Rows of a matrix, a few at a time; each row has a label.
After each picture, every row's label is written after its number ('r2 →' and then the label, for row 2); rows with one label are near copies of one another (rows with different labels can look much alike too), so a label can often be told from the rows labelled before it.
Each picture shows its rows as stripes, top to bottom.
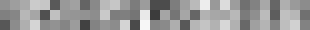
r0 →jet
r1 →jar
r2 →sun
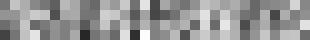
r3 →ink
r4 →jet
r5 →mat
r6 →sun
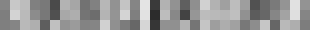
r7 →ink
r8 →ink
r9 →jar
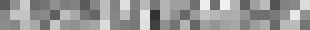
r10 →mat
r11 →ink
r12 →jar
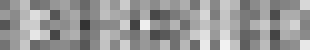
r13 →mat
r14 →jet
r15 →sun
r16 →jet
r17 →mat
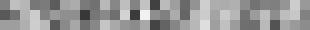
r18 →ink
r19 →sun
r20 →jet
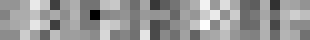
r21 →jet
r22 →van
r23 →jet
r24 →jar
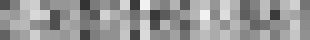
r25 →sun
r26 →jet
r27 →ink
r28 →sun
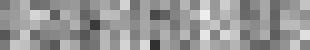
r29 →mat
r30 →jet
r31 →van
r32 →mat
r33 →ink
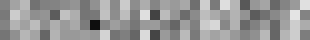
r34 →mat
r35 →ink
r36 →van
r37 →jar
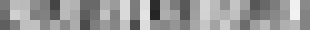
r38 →ink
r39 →ink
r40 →sun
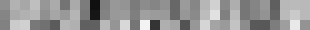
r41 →van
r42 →van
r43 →ink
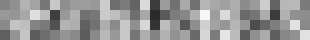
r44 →jar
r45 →jet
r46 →ink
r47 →mat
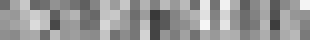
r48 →mat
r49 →jet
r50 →jet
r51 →jar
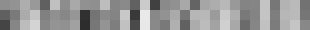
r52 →jar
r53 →sun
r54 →sun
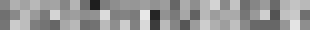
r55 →van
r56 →jar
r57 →ink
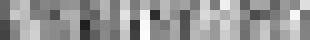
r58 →mat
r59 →ink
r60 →sun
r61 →sun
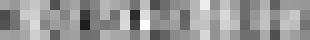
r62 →jet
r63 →sun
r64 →sun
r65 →jet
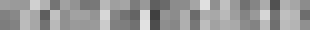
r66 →jet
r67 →jar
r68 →jar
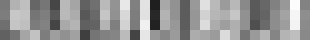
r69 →ink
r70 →ink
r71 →ink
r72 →sun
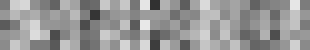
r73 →ink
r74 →van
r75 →sun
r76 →jet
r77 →ink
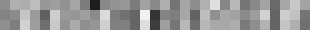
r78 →van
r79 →jar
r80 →jar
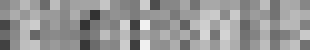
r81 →jar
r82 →van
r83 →sun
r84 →mat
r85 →sun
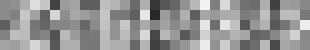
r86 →jet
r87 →jar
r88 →mat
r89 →ink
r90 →jet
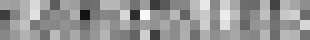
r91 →jet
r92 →sun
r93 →mat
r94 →jar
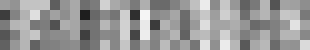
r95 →jet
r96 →sun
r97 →ink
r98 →sun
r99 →mat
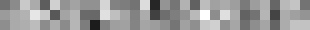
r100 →jar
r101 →jet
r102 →van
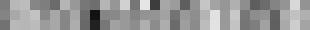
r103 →ink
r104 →van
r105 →van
